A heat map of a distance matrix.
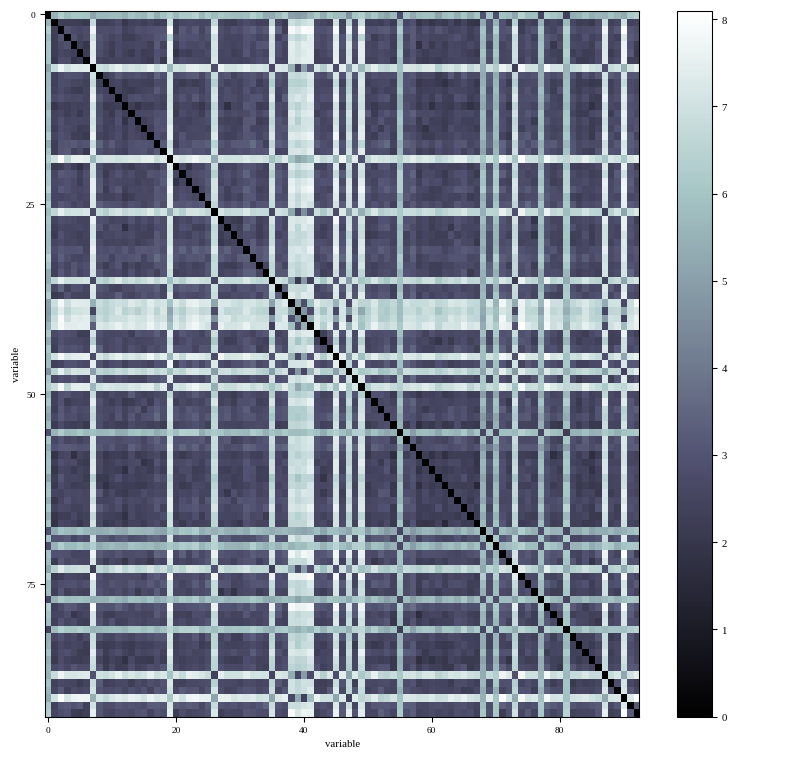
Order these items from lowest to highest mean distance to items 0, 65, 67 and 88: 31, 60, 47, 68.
60, 31, 68, 47
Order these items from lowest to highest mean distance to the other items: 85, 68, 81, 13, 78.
85, 13, 78, 68, 81
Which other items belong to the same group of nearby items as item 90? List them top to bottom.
38, 40, 47
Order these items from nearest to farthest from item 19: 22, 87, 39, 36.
39, 87, 36, 22
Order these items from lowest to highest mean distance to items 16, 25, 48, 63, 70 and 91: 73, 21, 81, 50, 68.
50, 21, 68, 81, 73
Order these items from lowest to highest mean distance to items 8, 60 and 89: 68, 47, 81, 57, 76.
76, 57, 68, 81, 47
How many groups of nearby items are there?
5
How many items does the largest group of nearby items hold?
73
